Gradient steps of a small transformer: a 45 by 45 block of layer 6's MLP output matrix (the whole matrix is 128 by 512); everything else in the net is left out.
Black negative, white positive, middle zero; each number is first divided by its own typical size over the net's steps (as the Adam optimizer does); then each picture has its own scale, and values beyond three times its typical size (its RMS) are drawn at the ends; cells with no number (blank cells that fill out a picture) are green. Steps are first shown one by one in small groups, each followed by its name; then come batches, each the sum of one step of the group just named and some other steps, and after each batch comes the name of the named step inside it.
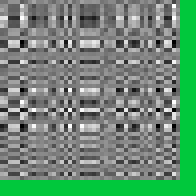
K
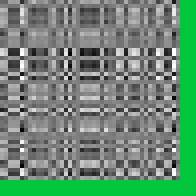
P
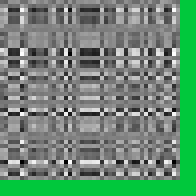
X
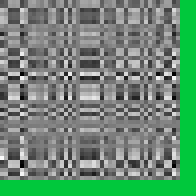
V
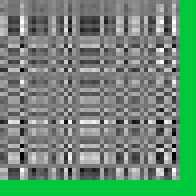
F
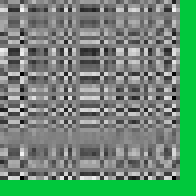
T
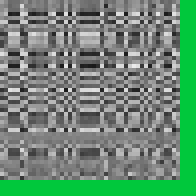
P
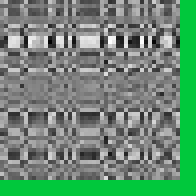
V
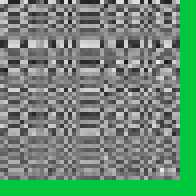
F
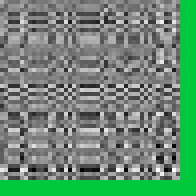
F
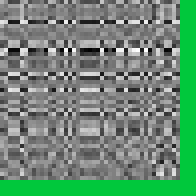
F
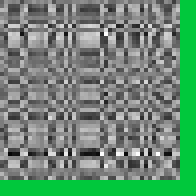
V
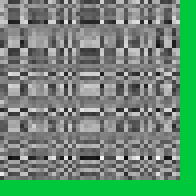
K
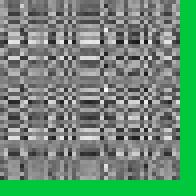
T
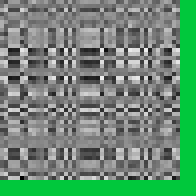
T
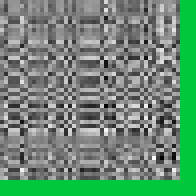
F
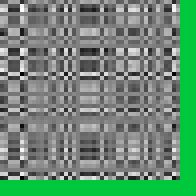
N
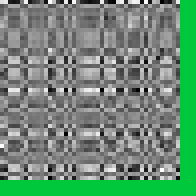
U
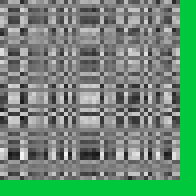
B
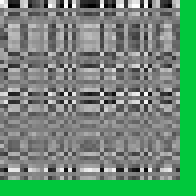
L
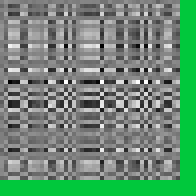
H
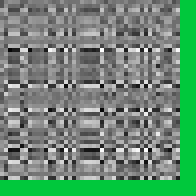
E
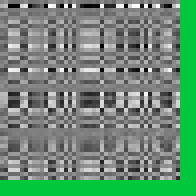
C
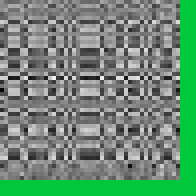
N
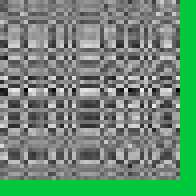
H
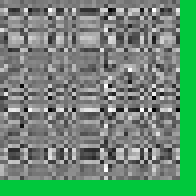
E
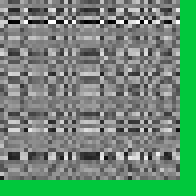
B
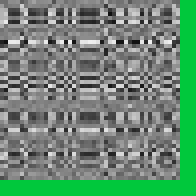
N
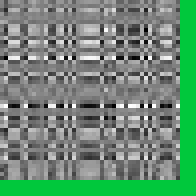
C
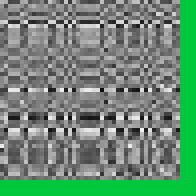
U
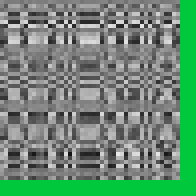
B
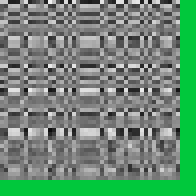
U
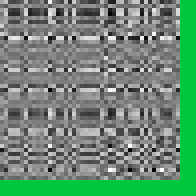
U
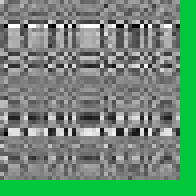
L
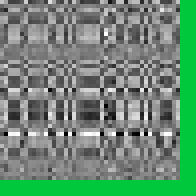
U
